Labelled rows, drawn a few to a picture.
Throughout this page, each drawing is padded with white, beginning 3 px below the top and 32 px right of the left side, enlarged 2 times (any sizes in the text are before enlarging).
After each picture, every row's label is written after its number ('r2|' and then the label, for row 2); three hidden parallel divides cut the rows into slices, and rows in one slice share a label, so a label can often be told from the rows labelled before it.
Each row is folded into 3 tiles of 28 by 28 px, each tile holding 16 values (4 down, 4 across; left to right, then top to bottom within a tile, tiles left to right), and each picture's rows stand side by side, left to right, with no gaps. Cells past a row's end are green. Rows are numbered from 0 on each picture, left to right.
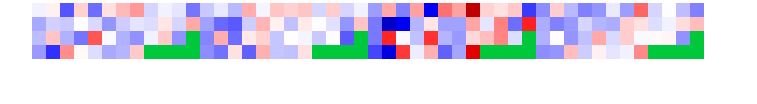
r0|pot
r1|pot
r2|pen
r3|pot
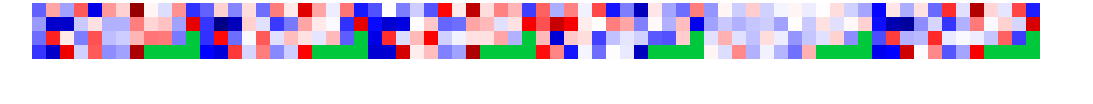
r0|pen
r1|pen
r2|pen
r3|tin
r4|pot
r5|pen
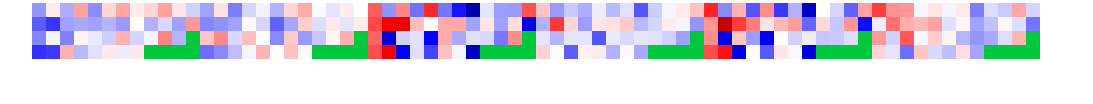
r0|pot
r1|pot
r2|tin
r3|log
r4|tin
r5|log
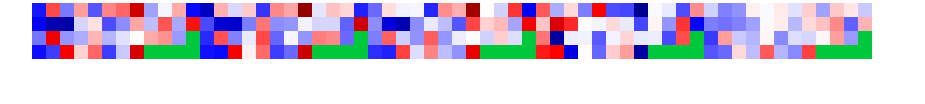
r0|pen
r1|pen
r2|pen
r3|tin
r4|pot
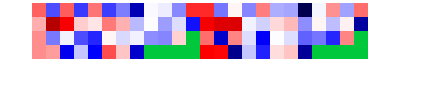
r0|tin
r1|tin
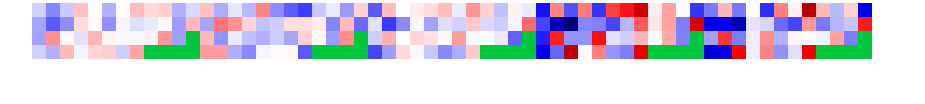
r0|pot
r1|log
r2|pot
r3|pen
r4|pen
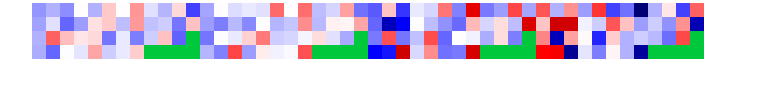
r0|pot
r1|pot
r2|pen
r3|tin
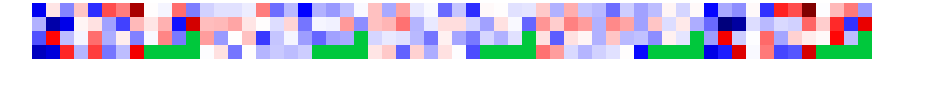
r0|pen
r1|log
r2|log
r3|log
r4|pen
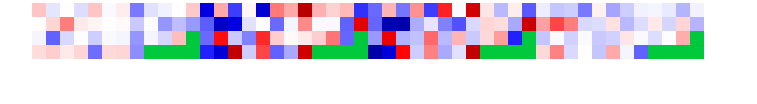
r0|log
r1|pen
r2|pen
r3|log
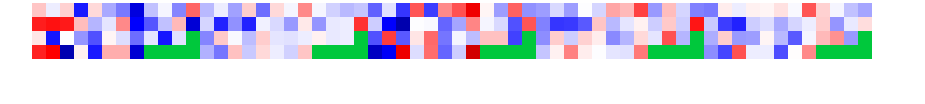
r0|tin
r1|pot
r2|pen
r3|pot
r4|pot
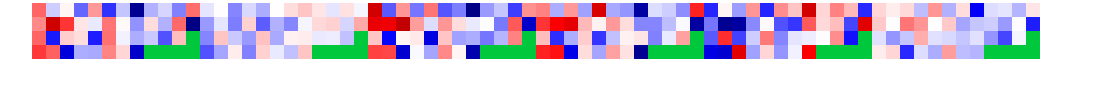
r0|tin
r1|pot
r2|tin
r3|tin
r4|pen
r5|log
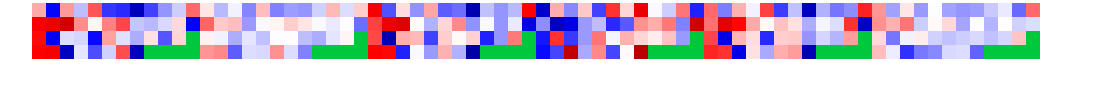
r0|tin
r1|log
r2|tin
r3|pen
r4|tin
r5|log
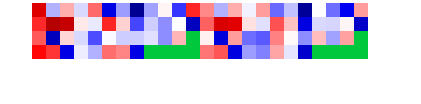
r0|tin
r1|tin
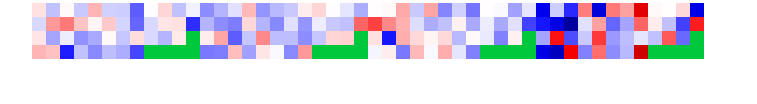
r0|log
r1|pot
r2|log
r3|pen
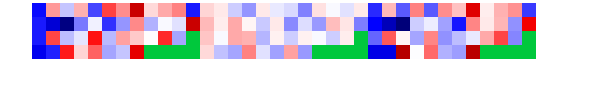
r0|pen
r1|log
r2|pen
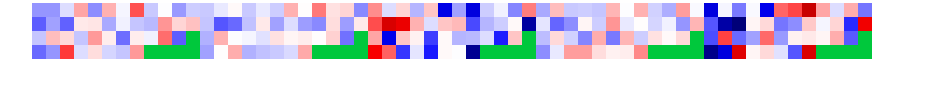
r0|pot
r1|pot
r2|tin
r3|pot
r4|pen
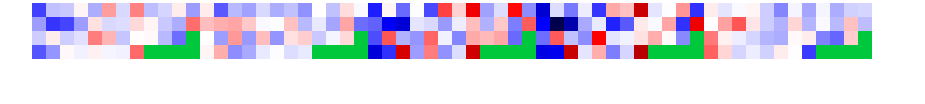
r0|pot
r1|log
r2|pen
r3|pen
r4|log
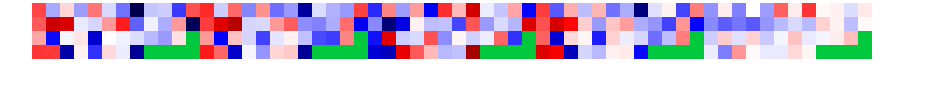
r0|tin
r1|tin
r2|pen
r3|tin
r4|pot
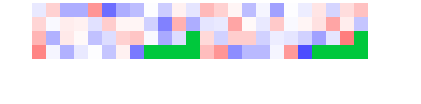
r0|log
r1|log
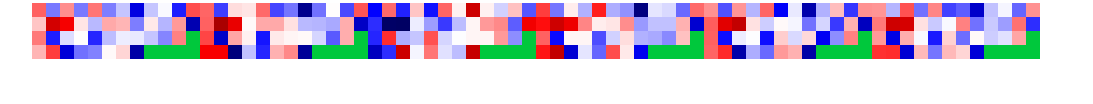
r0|tin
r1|tin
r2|pen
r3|tin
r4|tin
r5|tin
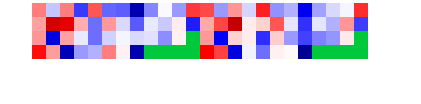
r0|tin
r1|tin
